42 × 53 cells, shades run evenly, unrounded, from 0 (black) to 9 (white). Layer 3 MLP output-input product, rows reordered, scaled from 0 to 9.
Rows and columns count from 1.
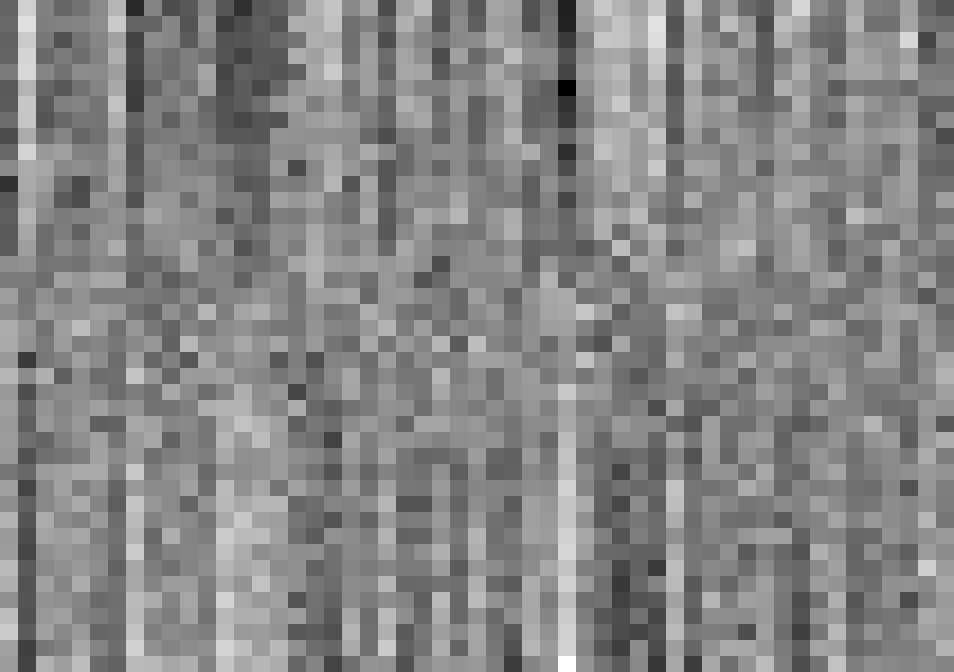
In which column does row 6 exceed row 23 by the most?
2
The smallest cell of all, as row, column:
6, 32
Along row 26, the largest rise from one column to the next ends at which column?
38
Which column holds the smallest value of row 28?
19
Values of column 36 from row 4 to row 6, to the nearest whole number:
5 5 5
